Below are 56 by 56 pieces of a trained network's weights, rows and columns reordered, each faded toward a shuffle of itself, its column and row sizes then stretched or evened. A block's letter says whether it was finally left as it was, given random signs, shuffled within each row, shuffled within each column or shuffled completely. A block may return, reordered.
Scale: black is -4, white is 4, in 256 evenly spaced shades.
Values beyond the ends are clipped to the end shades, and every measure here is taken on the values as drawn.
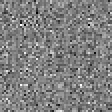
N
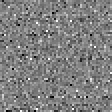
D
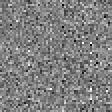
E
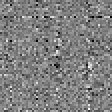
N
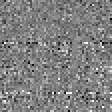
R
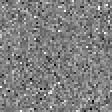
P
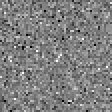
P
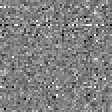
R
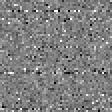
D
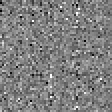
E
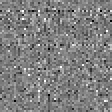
R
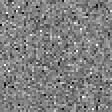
P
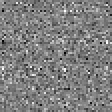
R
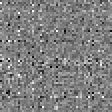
R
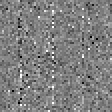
E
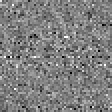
D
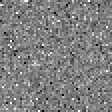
P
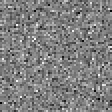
P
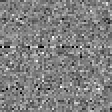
D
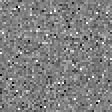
P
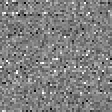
D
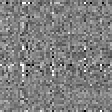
N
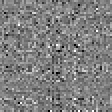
N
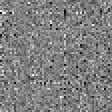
R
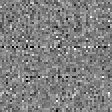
N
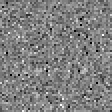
P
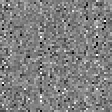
E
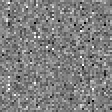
E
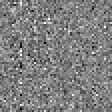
E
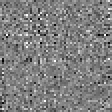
N
